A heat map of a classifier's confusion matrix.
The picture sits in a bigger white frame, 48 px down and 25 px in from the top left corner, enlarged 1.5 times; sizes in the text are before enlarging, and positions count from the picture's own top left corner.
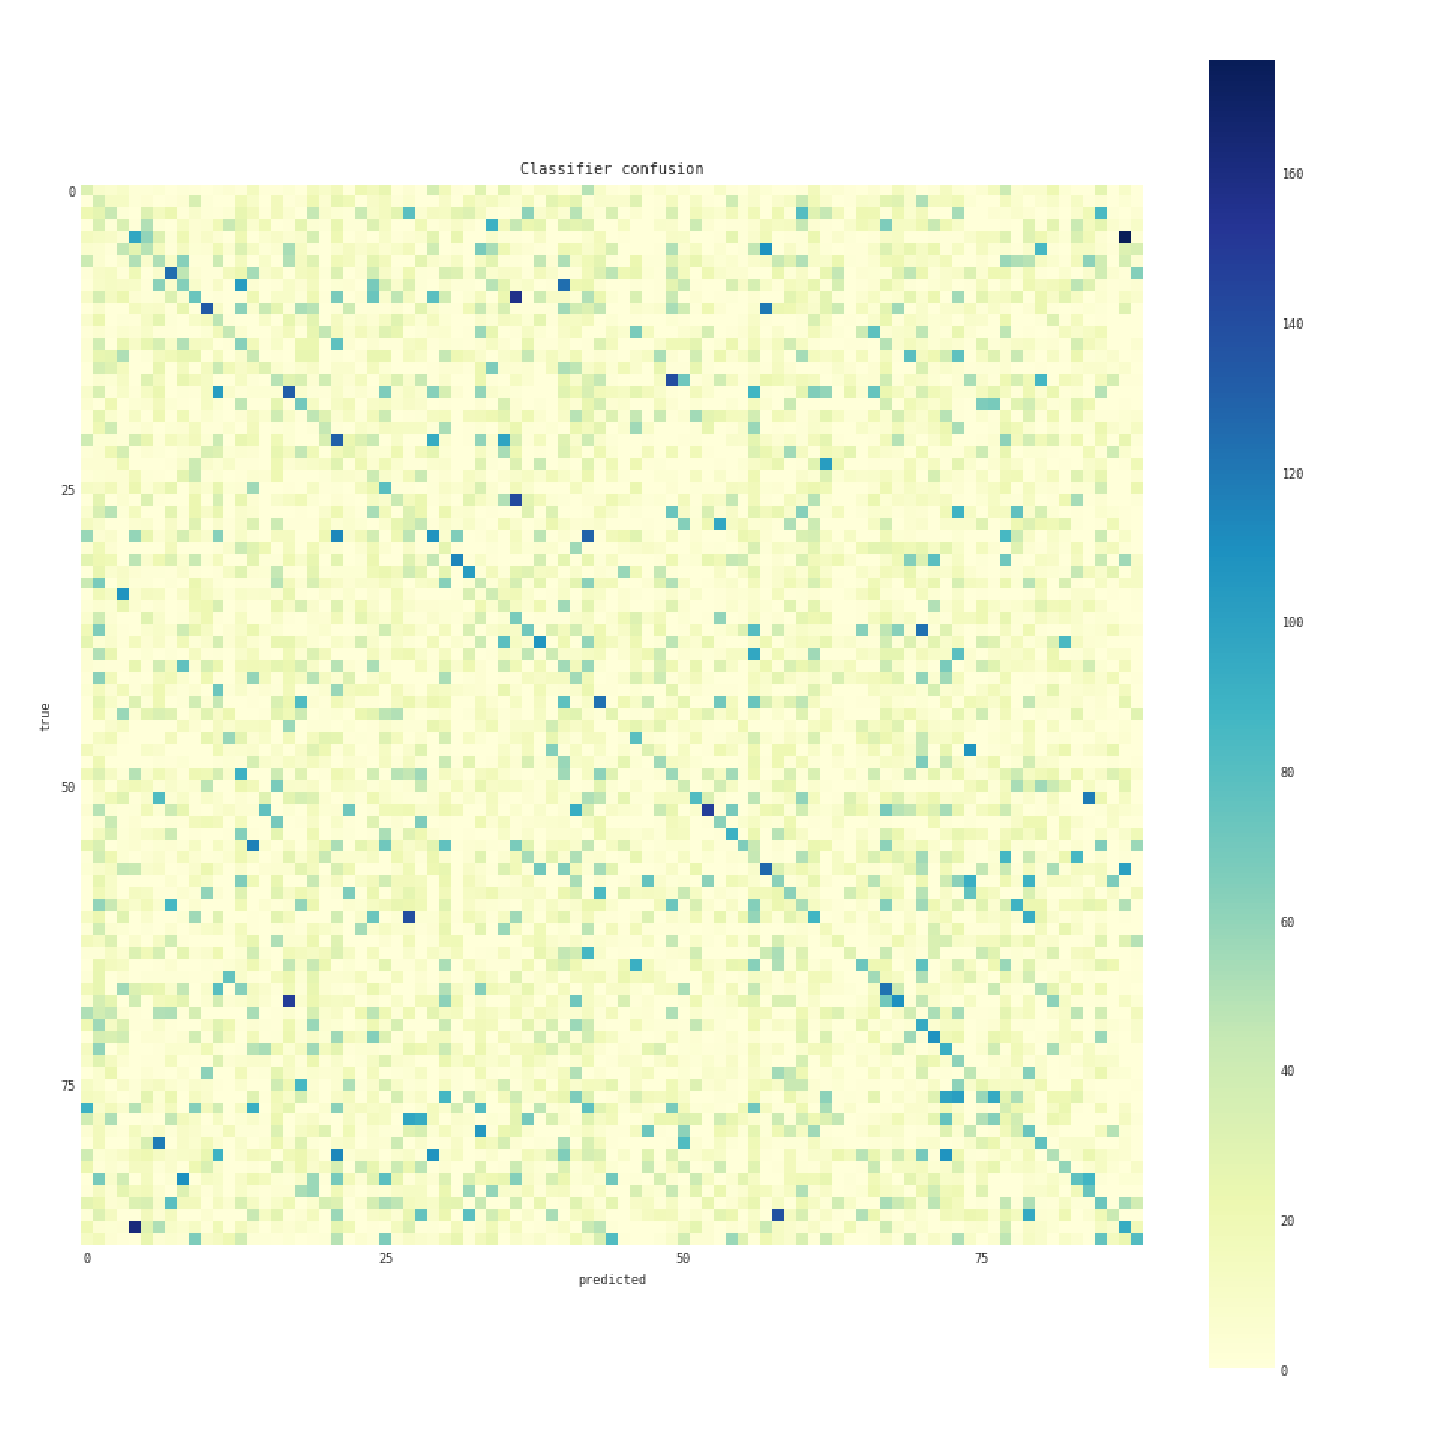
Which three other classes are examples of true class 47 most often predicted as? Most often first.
74, 39, 70
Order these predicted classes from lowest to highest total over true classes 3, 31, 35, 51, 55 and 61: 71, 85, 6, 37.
37, 6, 85, 71
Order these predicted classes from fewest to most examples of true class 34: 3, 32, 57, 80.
57, 80, 32, 3
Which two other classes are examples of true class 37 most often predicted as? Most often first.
70, 56
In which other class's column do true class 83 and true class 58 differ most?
8
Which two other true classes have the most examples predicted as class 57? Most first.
10, 5
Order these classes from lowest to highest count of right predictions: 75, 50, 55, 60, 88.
75, 50, 60, 55, 88
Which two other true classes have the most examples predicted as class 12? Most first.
66, 46
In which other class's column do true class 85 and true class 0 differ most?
7
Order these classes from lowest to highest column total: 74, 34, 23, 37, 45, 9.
45, 23, 74, 34, 37, 9
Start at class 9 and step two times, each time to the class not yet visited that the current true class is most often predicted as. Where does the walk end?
53
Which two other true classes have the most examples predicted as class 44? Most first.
88, 83
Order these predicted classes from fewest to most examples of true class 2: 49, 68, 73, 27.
68, 49, 73, 27
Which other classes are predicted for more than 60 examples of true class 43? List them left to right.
18, 40, 53, 56
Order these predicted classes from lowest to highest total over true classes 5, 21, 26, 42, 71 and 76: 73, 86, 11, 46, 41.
86, 46, 41, 73, 11
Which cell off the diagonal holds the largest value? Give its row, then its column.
4, 87
